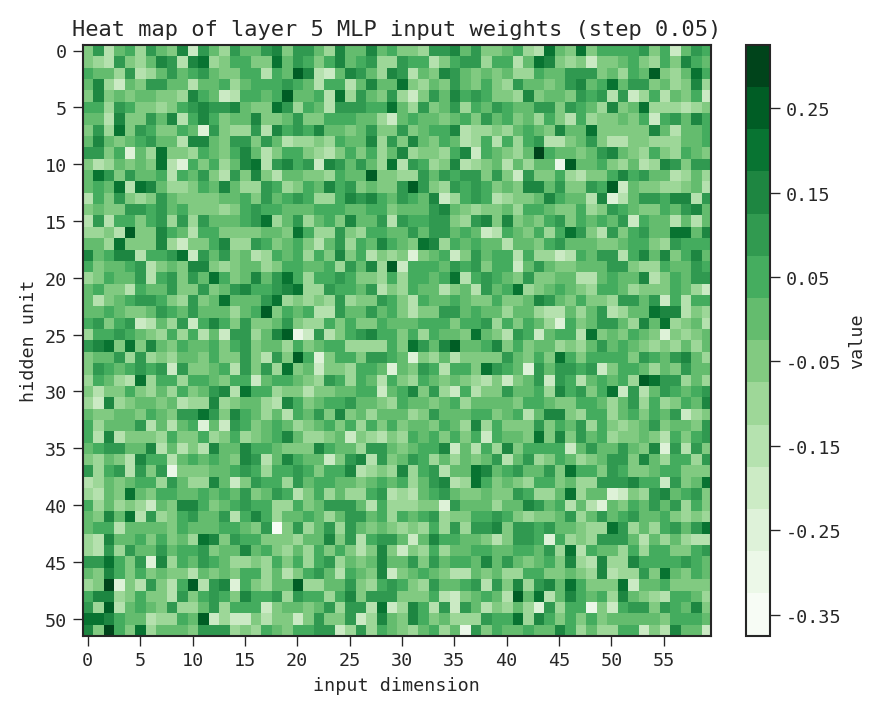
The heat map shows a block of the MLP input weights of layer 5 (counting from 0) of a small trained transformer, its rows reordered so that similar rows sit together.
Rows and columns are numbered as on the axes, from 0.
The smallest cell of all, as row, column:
42, 18
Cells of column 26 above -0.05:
32
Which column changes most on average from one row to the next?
23
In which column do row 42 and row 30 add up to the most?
50
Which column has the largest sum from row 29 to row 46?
2
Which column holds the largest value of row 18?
9
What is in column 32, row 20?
0.05
